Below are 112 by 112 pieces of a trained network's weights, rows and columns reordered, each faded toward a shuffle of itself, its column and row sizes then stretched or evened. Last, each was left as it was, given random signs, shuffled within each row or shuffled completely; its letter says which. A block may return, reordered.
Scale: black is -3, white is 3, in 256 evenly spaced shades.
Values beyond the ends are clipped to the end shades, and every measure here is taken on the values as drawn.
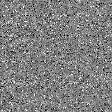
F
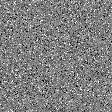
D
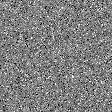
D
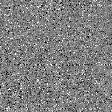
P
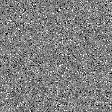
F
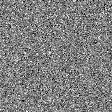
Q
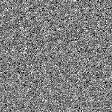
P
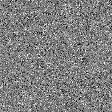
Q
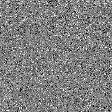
F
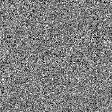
F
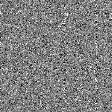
F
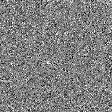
P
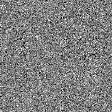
F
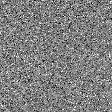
Q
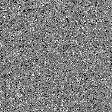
F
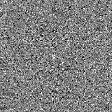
P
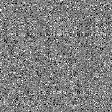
P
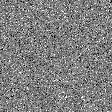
D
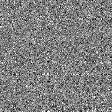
P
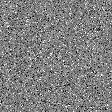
D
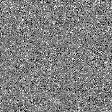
F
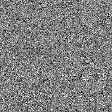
F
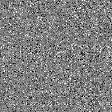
P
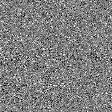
F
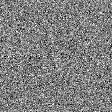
Q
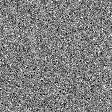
D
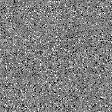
P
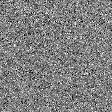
Q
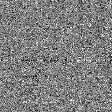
P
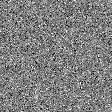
D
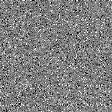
P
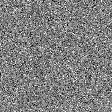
D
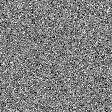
D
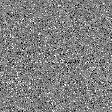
F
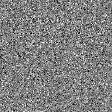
F
